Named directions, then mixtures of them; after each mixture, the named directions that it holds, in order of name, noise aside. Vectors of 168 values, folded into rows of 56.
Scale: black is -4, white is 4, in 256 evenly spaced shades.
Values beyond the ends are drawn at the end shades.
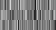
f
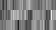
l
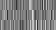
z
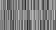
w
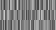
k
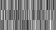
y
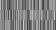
w.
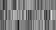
k, l.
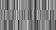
f, y.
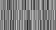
w.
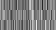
k, w, z.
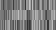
l, w.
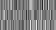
k, z.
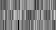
f, k, l.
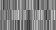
k, l, w.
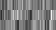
l.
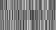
w.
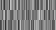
k.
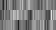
l.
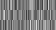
k, z.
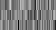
f, l.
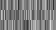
y.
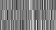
z.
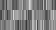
l, z.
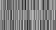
w.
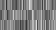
l, z.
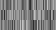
f, y, z.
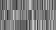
l, z.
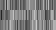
f, l, z.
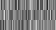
k, y, z.
